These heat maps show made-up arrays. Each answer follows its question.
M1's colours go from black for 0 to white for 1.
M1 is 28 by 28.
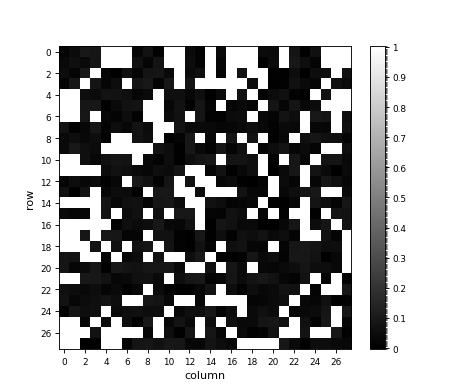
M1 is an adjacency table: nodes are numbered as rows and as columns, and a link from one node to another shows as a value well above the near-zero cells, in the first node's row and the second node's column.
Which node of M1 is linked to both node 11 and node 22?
node 23
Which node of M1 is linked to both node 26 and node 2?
node 16
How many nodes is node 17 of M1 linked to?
7
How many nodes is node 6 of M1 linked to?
9
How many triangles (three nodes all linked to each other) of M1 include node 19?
7
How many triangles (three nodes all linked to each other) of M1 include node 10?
3
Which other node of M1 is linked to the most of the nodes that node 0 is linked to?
node 1
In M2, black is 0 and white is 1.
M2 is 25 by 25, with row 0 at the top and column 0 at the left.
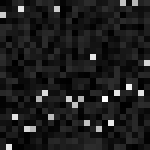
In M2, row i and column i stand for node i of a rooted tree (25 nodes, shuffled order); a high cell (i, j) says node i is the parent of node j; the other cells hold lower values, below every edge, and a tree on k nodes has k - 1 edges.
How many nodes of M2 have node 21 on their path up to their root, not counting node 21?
8
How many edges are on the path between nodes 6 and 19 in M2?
7
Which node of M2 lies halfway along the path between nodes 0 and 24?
15
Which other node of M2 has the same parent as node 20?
22
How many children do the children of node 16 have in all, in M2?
1
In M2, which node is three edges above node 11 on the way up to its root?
14
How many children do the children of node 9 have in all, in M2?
3
